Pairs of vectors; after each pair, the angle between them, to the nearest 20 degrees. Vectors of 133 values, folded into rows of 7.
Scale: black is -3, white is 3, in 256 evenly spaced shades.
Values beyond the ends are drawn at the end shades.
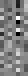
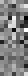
80 degrees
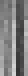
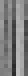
160 degrees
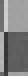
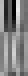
120 degrees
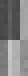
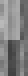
160 degrees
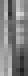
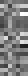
80 degrees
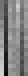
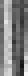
100 degrees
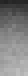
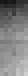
20 degrees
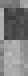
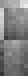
80 degrees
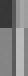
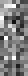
120 degrees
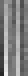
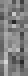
60 degrees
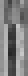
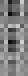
60 degrees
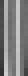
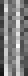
20 degrees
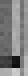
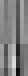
100 degrees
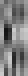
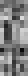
40 degrees
